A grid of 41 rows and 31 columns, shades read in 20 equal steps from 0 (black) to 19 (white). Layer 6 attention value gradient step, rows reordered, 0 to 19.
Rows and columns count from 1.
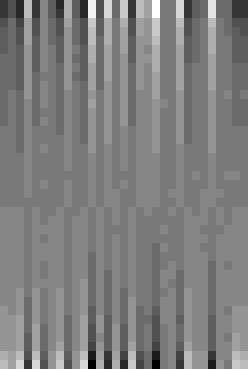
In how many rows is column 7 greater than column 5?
14
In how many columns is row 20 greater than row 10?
13
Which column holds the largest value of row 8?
20
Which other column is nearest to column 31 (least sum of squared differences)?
1
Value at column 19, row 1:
12
